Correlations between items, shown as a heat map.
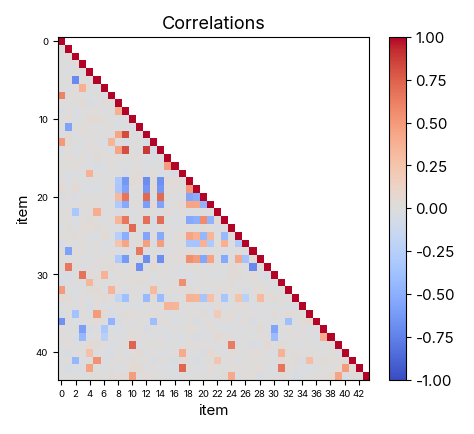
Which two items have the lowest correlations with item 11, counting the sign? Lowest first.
29, 1
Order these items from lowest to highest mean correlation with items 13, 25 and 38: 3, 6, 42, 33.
3, 6, 42, 33
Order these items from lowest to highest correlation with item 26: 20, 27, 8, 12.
27, 8, 20, 12
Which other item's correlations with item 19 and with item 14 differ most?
12
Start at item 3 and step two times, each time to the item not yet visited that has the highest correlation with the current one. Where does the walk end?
6
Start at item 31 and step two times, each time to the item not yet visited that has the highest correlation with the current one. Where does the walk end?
17
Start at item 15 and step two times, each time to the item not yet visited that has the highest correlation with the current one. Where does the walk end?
34
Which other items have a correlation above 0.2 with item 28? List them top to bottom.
18, 19, 21, 25, 33
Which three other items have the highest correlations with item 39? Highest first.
10, 24, 43
